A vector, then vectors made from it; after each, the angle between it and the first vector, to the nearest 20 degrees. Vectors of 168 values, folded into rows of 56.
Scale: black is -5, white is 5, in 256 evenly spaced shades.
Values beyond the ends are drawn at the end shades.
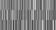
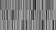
160 degrees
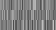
20 degrees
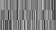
80 degrees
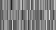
80 degrees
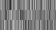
80 degrees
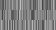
140 degrees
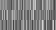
20 degrees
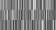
20 degrees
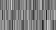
140 degrees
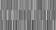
40 degrees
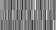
40 degrees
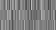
100 degrees
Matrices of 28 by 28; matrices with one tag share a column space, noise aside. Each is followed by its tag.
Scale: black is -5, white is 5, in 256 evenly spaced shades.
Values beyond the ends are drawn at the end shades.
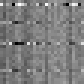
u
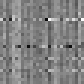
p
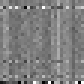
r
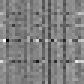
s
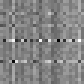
s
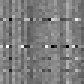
p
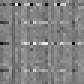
u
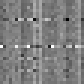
p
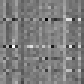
p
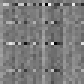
u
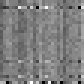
r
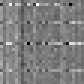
u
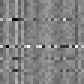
p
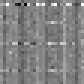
u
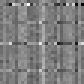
u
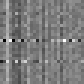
s
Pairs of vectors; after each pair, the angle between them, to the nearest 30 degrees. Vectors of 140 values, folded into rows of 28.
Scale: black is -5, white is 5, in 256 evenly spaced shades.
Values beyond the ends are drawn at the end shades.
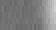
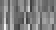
90 degrees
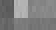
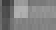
30 degrees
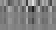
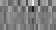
30 degrees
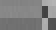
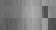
60 degrees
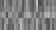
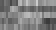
60 degrees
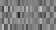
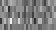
60 degrees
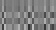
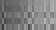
60 degrees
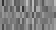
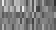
150 degrees
